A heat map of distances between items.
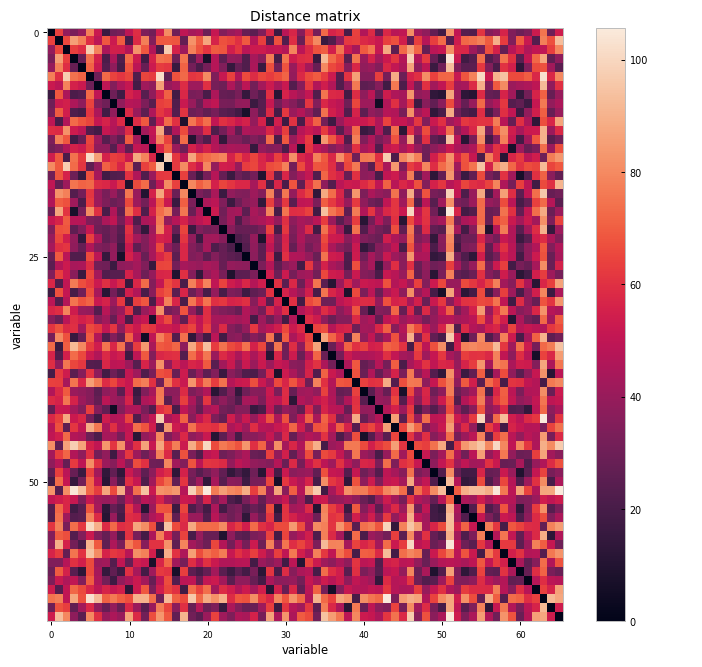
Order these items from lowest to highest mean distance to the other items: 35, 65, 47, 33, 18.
47, 18, 33, 65, 35
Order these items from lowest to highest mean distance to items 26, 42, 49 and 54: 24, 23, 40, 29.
29, 23, 24, 40
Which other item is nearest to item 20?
3
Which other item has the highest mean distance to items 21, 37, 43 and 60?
63
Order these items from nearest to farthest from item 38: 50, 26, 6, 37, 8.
50, 26, 8, 6, 37
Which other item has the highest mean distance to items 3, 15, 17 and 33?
51
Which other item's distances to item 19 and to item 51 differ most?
65
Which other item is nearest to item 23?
27
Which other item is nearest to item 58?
14
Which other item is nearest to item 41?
31
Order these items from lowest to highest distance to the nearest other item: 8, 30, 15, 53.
8, 53, 30, 15
